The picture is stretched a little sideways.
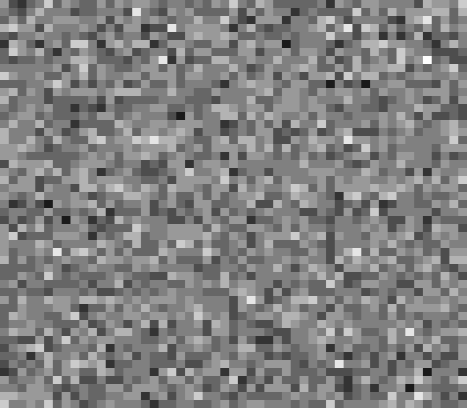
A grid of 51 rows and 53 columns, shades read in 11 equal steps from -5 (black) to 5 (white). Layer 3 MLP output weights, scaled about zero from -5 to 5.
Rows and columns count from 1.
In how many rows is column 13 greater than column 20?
17
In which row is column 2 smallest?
26
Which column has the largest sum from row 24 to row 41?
43
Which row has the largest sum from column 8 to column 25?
18
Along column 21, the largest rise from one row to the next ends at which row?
16
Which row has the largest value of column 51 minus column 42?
11
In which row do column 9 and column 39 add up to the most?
46
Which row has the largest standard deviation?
6
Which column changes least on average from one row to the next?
4
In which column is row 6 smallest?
33
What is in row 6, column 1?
-3
